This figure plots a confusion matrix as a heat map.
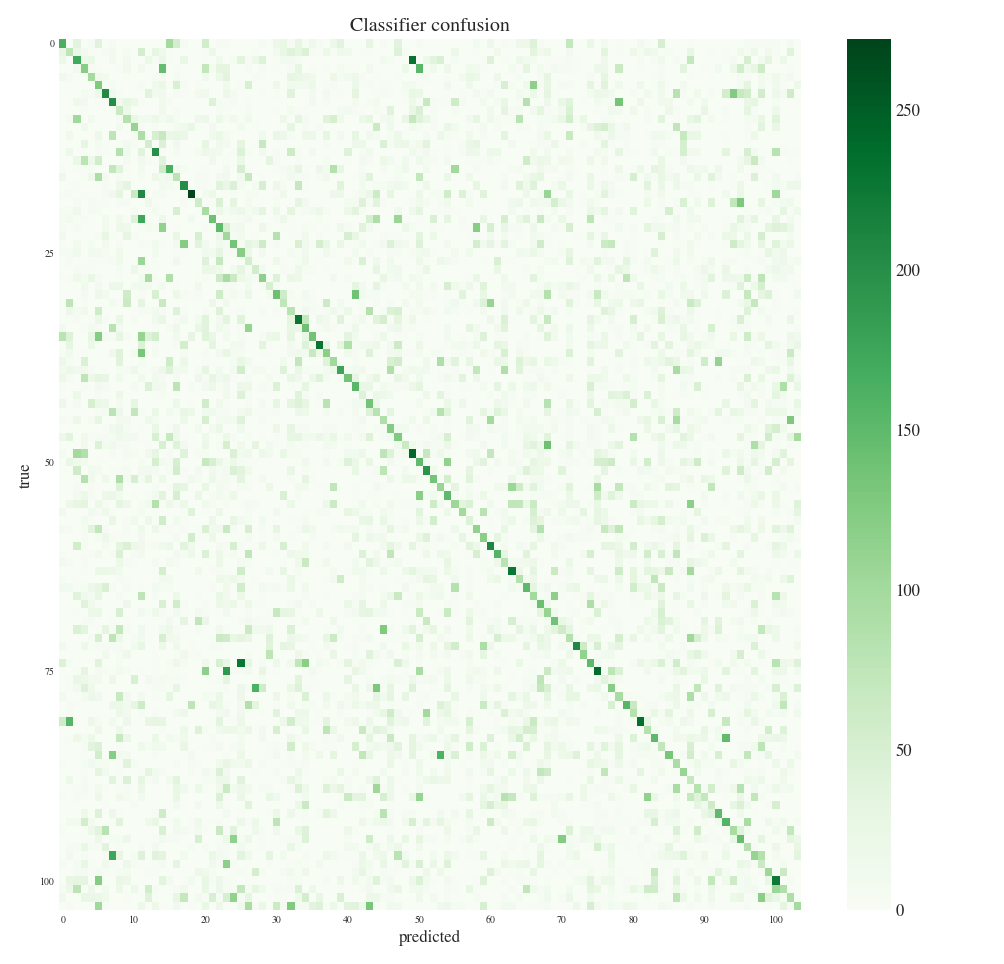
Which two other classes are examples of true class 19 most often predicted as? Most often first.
95, 94
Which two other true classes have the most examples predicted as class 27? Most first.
77, 99
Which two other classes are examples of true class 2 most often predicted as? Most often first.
49, 88
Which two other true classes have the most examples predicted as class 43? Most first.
103, 32
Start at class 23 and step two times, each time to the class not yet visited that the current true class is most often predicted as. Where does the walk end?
41
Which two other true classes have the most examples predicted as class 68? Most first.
48, 18
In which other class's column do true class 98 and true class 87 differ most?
23
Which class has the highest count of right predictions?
18
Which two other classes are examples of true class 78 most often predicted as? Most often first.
88, 8
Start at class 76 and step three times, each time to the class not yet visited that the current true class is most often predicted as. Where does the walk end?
25
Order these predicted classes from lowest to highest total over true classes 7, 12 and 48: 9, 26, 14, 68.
26, 9, 14, 68
